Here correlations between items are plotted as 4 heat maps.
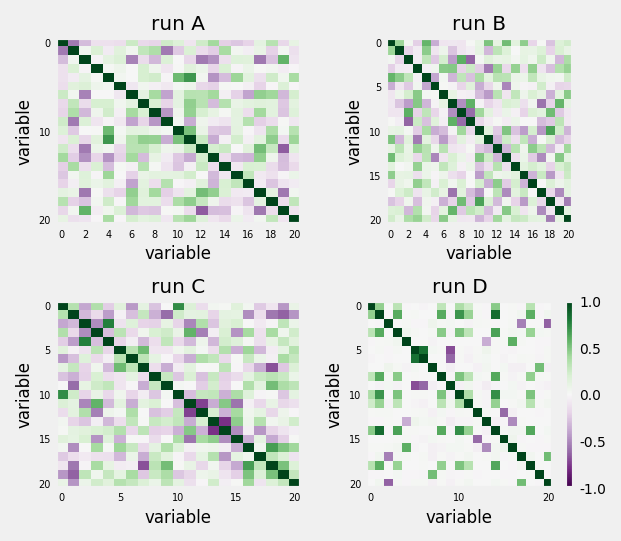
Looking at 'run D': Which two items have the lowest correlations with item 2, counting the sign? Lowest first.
20, 17
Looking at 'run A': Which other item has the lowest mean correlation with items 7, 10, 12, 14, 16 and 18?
19
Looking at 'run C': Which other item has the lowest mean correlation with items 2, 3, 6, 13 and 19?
1
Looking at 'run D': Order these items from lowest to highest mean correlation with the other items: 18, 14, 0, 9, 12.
9, 12, 0, 18, 14
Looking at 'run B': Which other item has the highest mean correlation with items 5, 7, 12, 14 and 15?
3
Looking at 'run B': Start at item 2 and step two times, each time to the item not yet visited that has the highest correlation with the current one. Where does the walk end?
18
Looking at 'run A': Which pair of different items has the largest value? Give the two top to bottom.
4, 11
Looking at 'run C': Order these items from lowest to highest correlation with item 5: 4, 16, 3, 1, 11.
4, 1, 11, 3, 16
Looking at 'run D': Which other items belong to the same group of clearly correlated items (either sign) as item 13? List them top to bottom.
4, 16
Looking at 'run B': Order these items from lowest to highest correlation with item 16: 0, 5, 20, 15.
15, 0, 5, 20
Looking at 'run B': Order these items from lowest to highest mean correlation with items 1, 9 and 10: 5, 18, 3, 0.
5, 3, 18, 0
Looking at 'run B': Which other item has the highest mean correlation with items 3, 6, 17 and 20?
12
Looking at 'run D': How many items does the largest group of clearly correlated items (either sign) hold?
8
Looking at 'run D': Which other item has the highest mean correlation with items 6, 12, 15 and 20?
5
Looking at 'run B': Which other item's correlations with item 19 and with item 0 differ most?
11
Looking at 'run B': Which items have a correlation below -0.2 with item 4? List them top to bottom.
5, 7, 9
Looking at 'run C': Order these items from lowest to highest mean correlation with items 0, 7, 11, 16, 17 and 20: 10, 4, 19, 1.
4, 1, 19, 10
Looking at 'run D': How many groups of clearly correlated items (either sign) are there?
6
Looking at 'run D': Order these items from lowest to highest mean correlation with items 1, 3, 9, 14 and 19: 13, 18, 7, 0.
13, 7, 0, 18
